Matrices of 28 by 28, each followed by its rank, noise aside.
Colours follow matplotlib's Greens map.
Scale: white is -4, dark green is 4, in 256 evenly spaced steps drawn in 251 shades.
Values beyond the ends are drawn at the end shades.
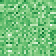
six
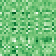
three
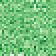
eight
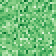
six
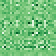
three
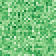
eight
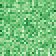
eight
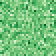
eight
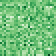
four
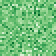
eight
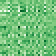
three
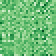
six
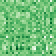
four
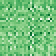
three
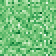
eight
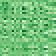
three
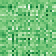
three
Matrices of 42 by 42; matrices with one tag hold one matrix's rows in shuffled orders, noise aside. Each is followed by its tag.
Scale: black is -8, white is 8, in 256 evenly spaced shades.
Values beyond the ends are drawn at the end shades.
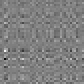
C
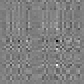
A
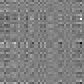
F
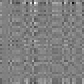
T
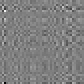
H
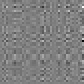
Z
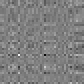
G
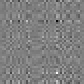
A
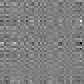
F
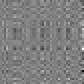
Z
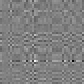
T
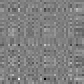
G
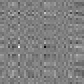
G
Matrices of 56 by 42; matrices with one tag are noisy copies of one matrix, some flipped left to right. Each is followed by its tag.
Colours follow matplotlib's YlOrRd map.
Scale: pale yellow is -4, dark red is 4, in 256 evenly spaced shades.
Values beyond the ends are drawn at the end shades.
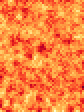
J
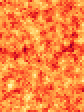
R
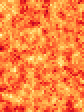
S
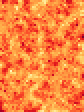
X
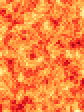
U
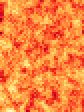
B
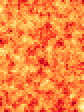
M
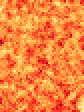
M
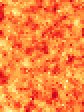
B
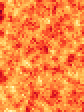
B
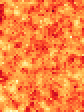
B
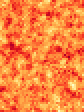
R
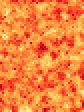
J
